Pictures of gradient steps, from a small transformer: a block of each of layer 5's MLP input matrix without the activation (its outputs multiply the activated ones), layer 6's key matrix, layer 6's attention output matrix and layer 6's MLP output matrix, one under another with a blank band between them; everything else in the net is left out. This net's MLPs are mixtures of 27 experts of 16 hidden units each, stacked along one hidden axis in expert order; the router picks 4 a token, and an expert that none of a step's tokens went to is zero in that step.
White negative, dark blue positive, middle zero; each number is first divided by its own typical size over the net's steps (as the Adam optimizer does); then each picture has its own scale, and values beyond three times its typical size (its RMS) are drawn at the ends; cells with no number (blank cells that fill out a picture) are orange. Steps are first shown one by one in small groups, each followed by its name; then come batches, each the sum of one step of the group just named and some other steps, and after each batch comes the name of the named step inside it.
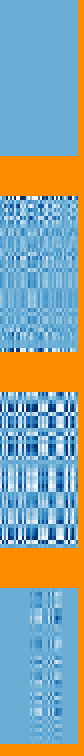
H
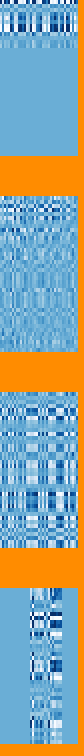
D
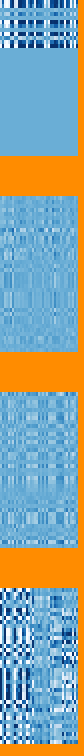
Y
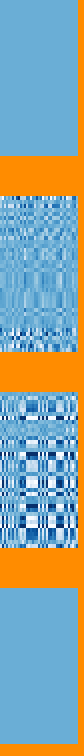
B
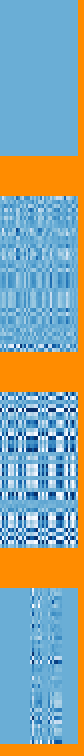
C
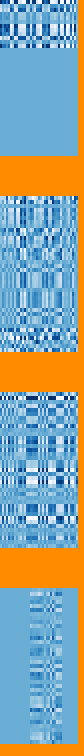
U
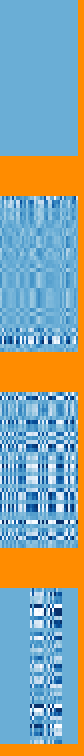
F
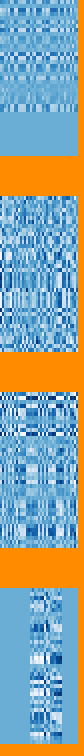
U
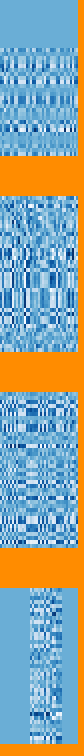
C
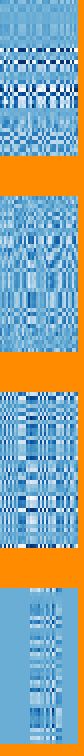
U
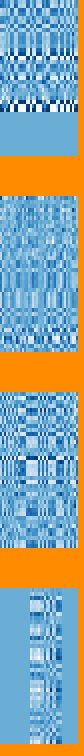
B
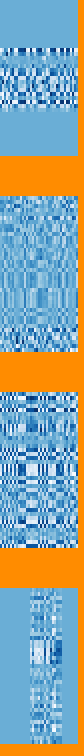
C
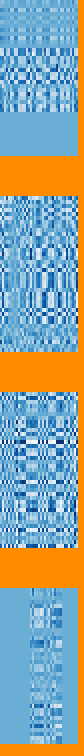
F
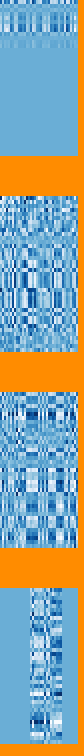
D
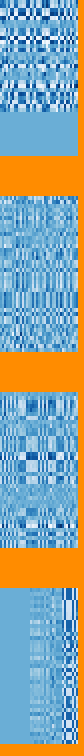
B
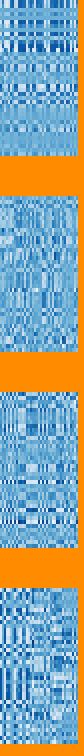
Y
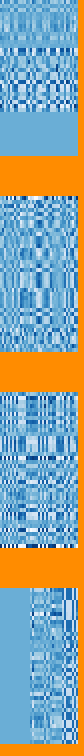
D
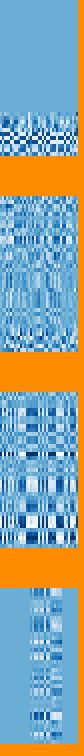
B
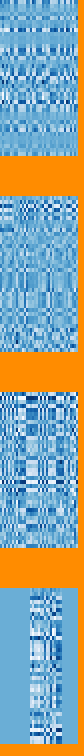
D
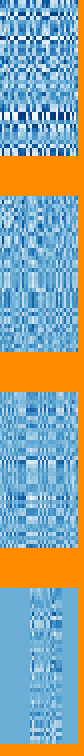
D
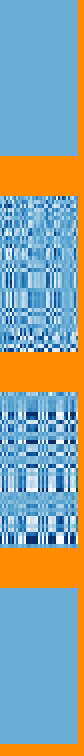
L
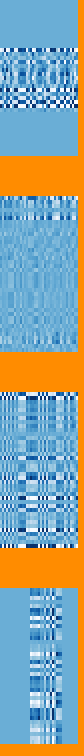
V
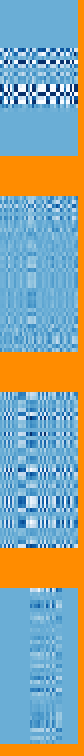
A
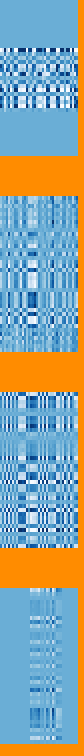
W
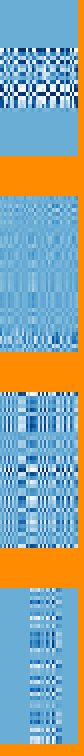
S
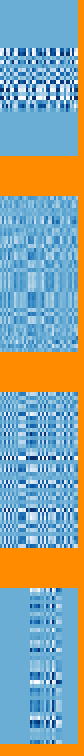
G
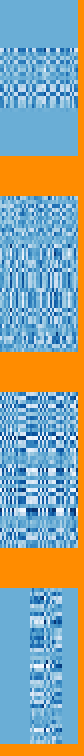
S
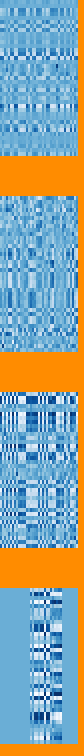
W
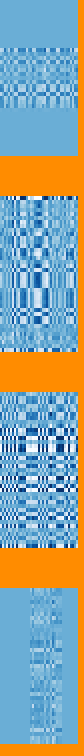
S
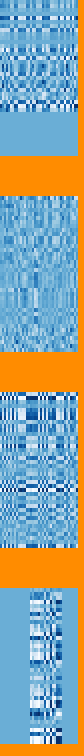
V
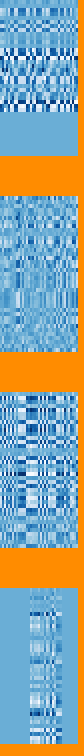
V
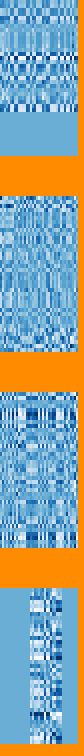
L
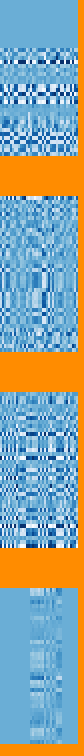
A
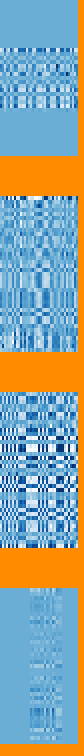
W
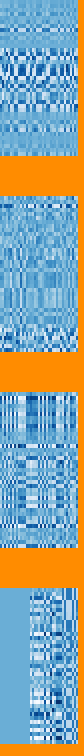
V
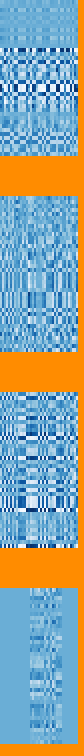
A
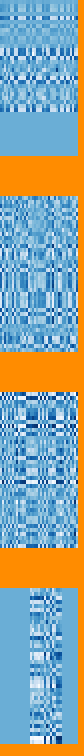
L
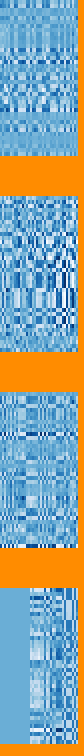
A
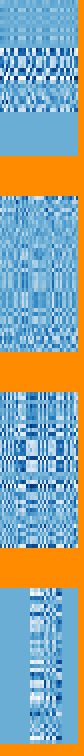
W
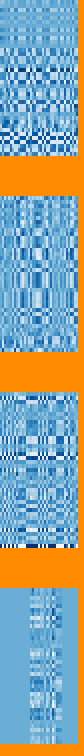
V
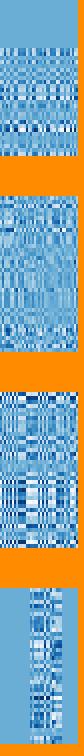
G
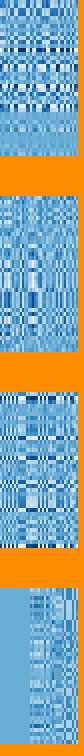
W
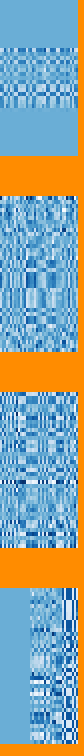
S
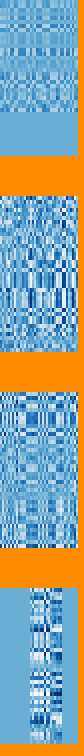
G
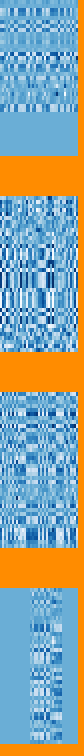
L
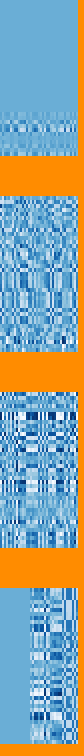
L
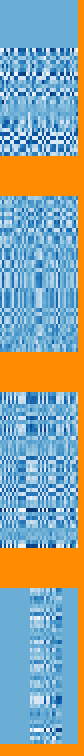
S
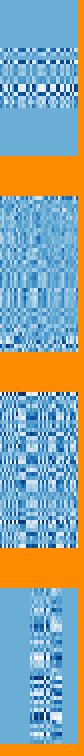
A
